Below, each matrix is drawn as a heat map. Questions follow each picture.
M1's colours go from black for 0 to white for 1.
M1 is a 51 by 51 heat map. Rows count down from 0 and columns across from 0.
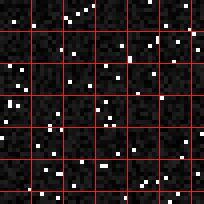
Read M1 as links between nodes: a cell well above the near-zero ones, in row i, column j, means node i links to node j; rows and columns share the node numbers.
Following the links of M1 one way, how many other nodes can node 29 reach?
8
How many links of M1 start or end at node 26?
6
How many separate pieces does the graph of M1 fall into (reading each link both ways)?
3
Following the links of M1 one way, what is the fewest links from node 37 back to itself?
5
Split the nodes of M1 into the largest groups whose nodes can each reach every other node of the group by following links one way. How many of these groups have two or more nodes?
8
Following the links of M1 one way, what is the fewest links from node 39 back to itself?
2
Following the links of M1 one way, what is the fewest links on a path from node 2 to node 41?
4
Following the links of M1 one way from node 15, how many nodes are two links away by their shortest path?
3
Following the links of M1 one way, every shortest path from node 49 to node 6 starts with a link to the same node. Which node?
node 31
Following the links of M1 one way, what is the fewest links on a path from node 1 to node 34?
2
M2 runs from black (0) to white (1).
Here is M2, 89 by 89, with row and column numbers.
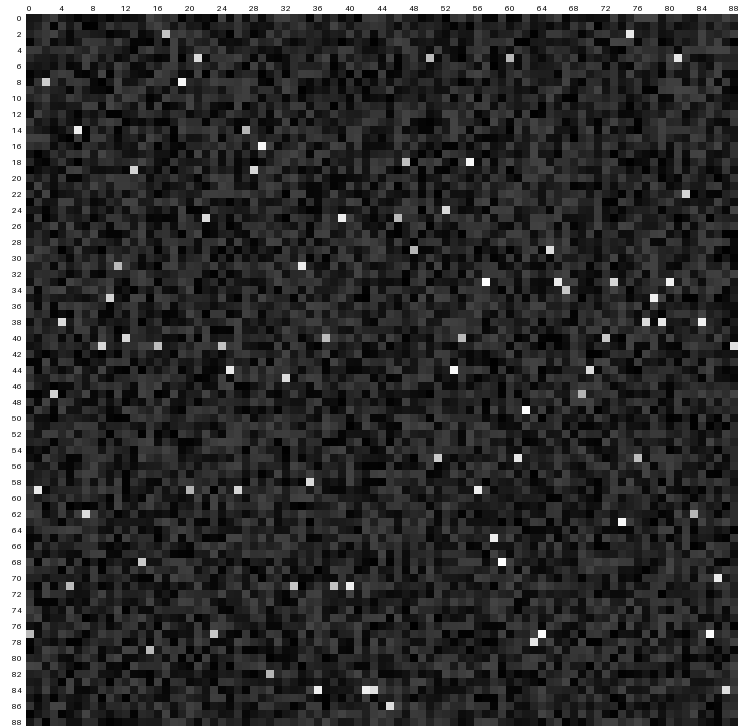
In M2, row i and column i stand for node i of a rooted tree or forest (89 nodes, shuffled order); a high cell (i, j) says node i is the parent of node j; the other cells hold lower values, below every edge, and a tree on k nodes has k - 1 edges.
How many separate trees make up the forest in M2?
8
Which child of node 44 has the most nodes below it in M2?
25
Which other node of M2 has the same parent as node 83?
7
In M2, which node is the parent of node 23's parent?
38
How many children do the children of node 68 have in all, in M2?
6
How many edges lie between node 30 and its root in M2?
4
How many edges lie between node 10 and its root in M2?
6
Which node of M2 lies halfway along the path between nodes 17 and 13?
8
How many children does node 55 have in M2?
3
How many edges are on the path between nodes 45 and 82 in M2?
6
